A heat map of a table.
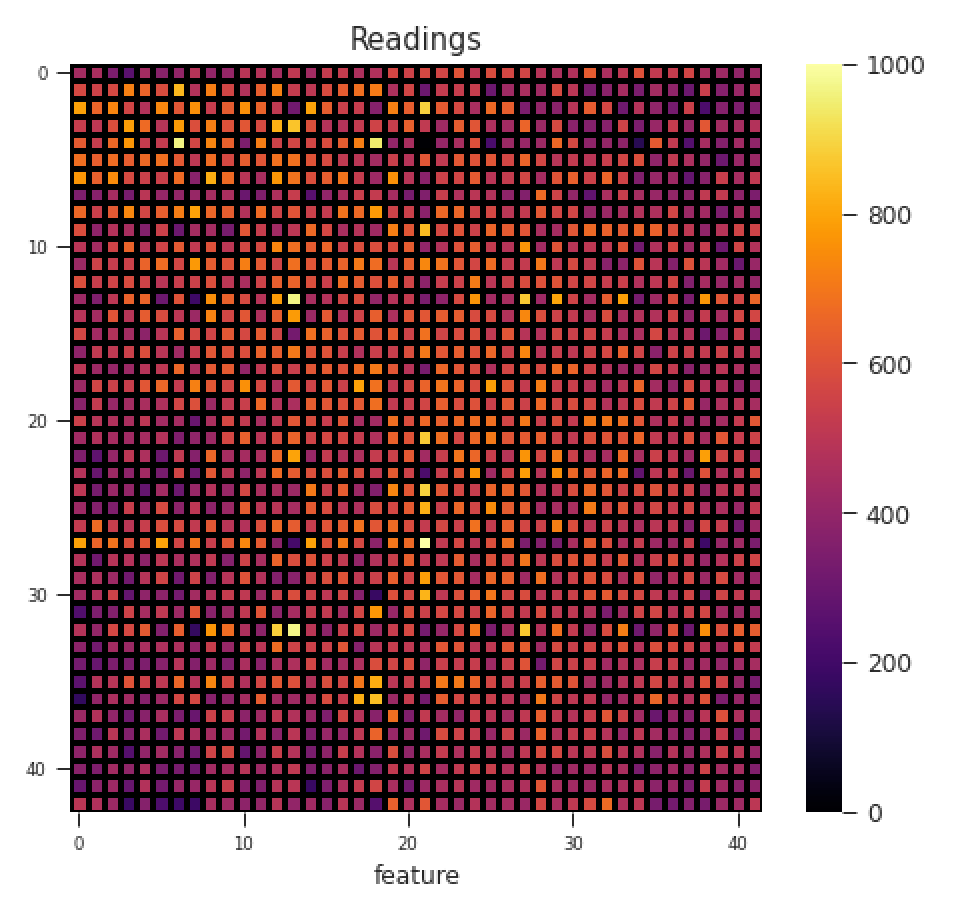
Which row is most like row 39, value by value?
37
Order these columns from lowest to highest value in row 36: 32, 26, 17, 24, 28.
32, 26, 24, 28, 17
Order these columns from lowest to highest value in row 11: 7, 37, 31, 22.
31, 37, 22, 7
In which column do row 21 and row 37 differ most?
21
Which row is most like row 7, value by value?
41
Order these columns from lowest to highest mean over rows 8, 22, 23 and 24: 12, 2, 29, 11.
2, 11, 12, 29
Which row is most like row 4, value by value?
1
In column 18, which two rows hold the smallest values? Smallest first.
30, 42
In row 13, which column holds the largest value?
13
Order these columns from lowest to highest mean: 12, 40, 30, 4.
40, 4, 30, 12
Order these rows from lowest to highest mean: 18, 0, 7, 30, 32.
7, 0, 30, 32, 18
